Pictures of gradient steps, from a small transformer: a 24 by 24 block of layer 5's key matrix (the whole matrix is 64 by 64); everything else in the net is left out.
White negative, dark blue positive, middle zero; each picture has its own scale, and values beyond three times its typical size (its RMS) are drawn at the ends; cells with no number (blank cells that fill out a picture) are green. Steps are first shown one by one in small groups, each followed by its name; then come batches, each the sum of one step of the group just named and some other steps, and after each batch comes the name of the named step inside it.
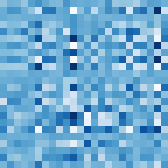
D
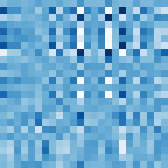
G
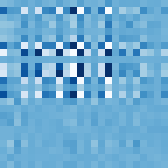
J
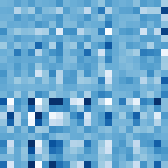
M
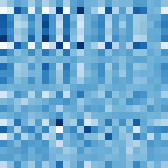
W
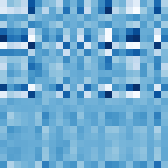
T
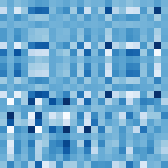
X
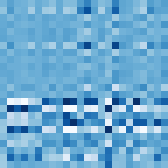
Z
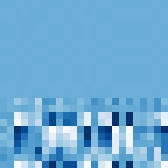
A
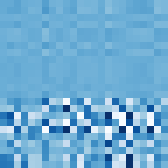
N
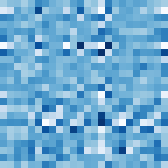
W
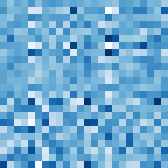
M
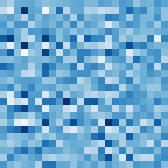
Z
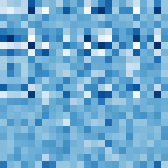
T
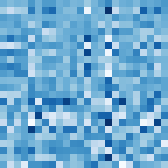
X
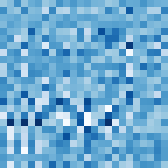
M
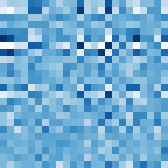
T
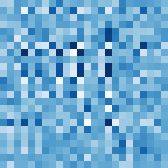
J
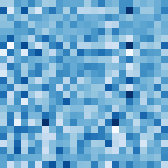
A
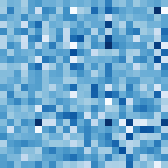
D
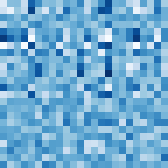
T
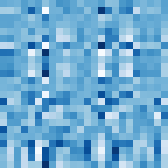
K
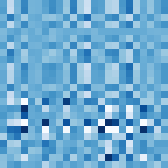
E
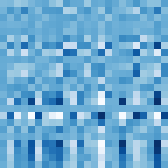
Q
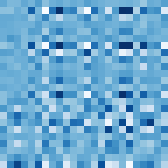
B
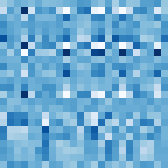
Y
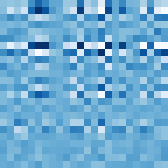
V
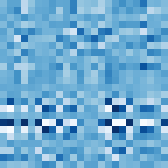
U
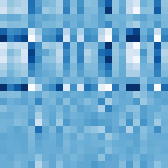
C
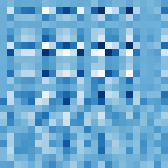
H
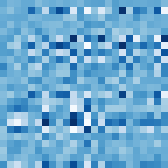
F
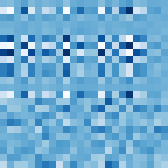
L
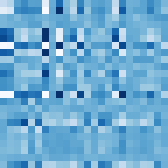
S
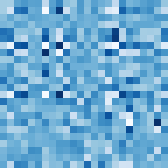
S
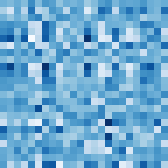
K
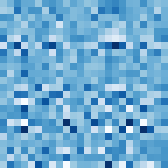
E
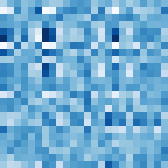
H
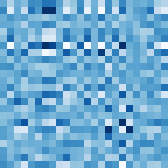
V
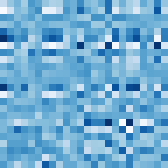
C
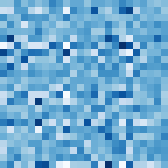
L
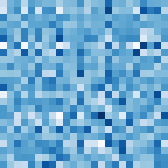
Q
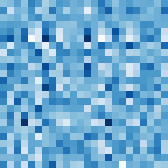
K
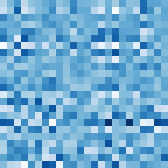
U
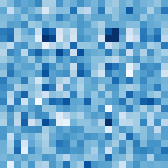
H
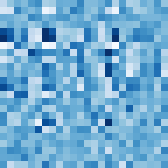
C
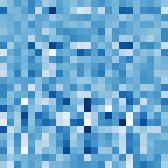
B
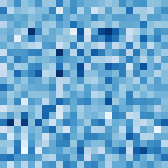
U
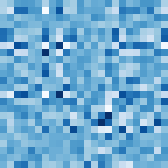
S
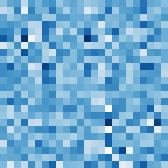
U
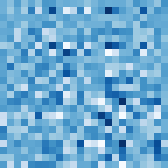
Q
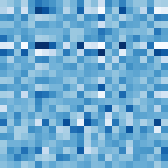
V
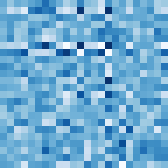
V
